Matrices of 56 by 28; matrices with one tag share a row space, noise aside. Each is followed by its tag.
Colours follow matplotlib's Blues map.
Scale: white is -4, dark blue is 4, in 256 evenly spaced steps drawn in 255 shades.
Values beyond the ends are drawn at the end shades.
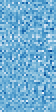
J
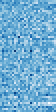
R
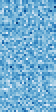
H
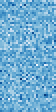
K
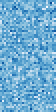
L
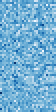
L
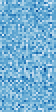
J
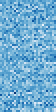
L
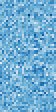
L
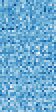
K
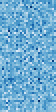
H
